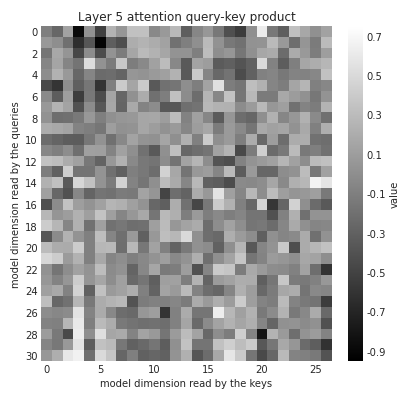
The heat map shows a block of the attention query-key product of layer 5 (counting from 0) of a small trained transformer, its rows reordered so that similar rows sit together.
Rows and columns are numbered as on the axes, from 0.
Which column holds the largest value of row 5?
16
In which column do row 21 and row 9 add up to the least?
19
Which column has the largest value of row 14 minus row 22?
26
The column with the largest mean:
17
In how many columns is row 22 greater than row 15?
14
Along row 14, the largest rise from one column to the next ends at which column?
3
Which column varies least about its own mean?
24
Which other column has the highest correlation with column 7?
4
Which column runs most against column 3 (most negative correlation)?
15
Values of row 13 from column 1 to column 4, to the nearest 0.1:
-0.3 0.4 -0.2 -0.2
